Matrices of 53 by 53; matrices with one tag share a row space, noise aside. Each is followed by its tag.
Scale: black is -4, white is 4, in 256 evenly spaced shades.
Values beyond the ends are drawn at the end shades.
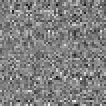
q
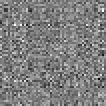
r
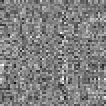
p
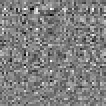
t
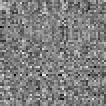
p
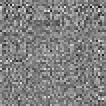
r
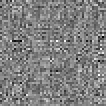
r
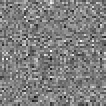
t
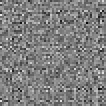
r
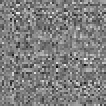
q
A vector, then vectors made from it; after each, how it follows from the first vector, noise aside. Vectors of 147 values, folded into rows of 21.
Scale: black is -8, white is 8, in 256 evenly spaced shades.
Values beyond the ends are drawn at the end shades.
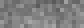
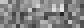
wrapped around, scaled up.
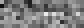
wrapped around, negated, scaled up.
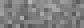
reversed.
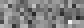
wrapped around, negated, scaled up.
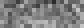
scaled up.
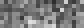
scaled up.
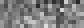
scaled up.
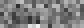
wrapped around, negated, scaled up.
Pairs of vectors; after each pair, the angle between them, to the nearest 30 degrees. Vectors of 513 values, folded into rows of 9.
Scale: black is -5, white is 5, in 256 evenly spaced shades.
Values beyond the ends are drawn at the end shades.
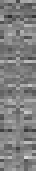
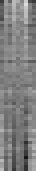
120 degrees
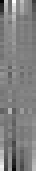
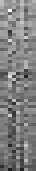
90 degrees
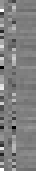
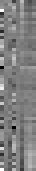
30 degrees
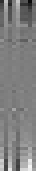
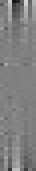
120 degrees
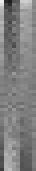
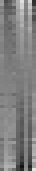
60 degrees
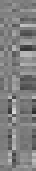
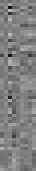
120 degrees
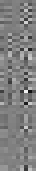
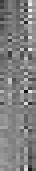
150 degrees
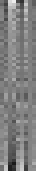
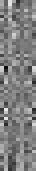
60 degrees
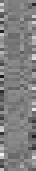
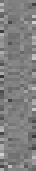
30 degrees
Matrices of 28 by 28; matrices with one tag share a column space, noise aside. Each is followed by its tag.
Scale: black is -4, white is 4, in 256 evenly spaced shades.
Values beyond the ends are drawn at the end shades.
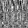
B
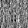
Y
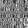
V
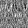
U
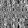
V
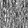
Y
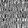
V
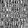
V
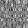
V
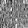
V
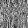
Y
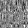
B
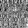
V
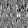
U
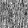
Y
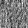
Y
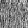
Y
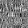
U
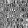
V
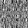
V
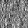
V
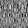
U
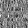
V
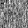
Y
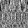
B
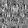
U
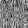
V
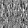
U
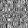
V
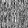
Y
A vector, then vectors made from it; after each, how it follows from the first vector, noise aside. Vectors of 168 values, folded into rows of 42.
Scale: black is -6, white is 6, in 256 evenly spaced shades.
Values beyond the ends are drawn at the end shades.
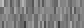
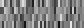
scaled up.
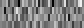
wrapped around, scaled up.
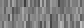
reversed.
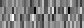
wrapped around, scaled up.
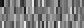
negated, scaled up.
